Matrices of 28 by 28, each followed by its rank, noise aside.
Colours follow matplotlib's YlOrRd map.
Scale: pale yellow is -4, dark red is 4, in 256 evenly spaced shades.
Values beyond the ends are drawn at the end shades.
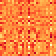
three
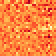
four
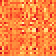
three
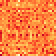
six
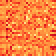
five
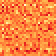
five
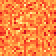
five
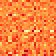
three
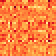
three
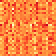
three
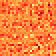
five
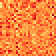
five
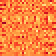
five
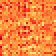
five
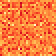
five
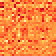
five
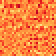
five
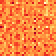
four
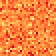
five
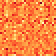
five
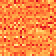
three
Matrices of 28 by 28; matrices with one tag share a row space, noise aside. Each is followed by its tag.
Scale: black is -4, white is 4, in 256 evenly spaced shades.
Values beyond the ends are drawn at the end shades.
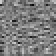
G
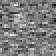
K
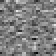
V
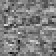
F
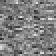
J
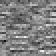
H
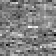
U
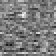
V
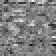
K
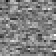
U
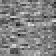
U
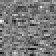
G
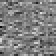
J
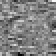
K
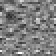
V
